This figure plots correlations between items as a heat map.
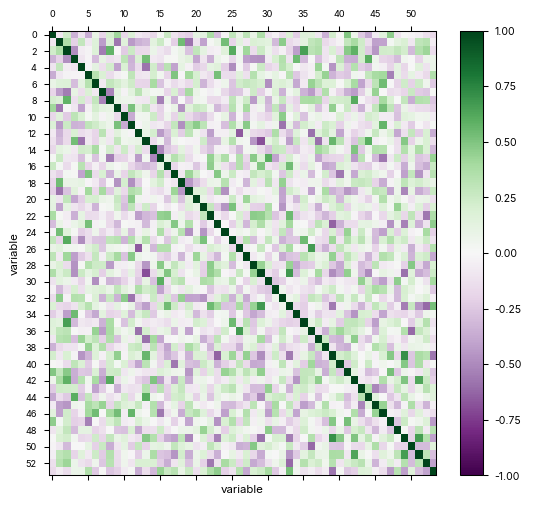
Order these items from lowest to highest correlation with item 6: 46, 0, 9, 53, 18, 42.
53, 18, 0, 9, 42, 46
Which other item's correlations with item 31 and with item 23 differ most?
39
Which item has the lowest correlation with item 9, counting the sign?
1
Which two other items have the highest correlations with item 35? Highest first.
2, 25
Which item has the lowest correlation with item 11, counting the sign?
32
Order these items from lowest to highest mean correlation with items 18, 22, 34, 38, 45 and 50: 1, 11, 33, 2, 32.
2, 11, 1, 32, 33
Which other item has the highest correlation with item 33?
29
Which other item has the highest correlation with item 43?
30
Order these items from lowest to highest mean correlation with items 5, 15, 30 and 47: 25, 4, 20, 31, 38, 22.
4, 31, 38, 20, 25, 22
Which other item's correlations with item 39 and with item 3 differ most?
27
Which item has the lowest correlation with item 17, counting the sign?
40
